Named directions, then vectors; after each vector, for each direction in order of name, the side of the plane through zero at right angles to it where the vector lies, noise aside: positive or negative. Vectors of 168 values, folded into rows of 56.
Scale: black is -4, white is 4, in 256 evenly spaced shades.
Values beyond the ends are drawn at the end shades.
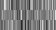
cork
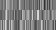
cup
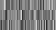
positive, negative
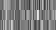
positive, positive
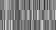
positive, positive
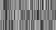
negative, negative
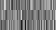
positive, negative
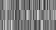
positive, positive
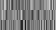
positive, negative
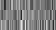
negative, positive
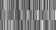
positive, positive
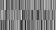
positive, negative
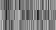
negative, negative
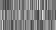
negative, negative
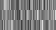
positive, positive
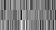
negative, positive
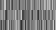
positive, negative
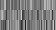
positive, negative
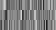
positive, negative
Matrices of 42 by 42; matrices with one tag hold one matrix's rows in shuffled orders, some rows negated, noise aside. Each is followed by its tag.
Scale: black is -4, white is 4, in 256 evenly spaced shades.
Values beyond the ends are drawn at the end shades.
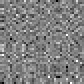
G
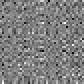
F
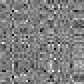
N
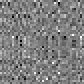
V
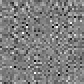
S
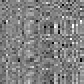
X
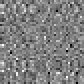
G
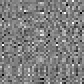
F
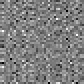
G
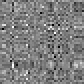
N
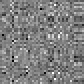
N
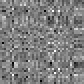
N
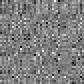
V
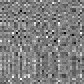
V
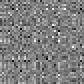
V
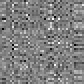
N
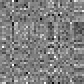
N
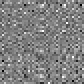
F
